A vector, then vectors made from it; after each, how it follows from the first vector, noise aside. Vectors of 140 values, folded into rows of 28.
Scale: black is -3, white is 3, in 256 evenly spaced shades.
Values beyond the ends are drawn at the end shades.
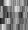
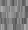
wrapped around, shrunk.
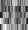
wrapped around.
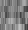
reversed, shrunk.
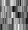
wrapped around, negated.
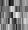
wrapped around.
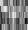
wrapped around.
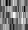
wrapped around.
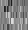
wrapped around, partly zeroed.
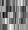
wrapped around.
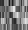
wrapped around.
